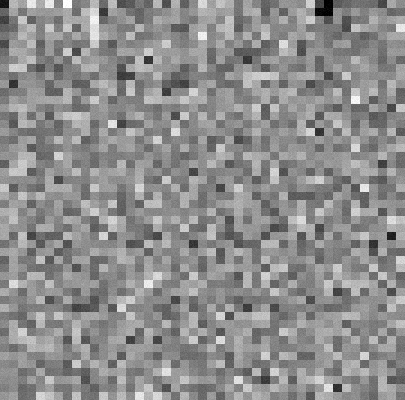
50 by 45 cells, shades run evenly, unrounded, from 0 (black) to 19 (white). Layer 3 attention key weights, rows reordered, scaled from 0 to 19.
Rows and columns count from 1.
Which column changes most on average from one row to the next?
30
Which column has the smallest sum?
1
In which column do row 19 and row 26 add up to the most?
40
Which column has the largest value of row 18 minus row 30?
18
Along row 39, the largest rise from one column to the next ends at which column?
14
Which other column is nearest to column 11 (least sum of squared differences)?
23
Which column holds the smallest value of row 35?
27
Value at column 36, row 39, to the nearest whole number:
9
